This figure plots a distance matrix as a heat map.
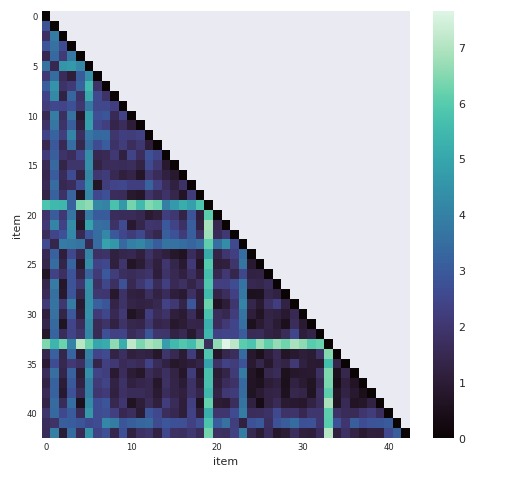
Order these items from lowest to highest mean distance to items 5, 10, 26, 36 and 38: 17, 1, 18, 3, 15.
18, 15, 17, 1, 3
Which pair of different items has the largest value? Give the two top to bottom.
21, 33
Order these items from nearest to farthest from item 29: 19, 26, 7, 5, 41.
26, 7, 41, 5, 19
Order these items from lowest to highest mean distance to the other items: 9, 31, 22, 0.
31, 0, 9, 22
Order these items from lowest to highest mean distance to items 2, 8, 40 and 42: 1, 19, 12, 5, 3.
12, 3, 1, 5, 19
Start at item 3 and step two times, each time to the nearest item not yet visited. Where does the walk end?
17
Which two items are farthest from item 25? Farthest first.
33, 19
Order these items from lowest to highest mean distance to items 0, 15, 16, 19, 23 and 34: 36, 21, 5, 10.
36, 10, 21, 5
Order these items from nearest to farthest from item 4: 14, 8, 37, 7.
37, 8, 14, 7
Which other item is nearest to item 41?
23
